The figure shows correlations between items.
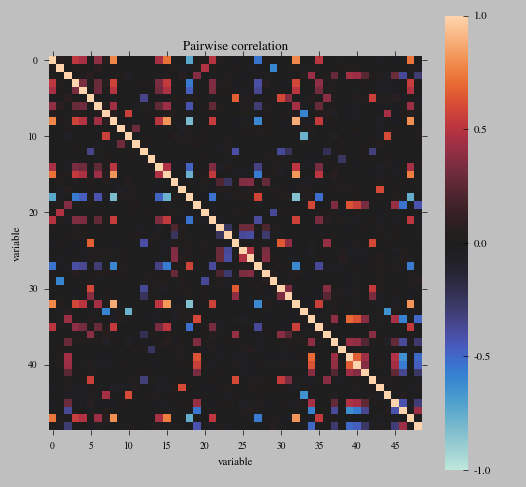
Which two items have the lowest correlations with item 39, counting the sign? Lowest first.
46, 48
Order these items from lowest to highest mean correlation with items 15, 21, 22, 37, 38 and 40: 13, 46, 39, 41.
46, 13, 41, 39
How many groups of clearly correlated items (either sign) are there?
9
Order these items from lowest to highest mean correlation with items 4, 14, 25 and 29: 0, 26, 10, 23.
23, 10, 26, 0
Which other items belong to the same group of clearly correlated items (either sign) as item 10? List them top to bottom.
7, 33, 44
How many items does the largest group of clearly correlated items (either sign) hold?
13
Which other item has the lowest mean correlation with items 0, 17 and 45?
18
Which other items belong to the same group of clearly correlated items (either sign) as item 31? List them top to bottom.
5, 12, 24, 30, 36, 42
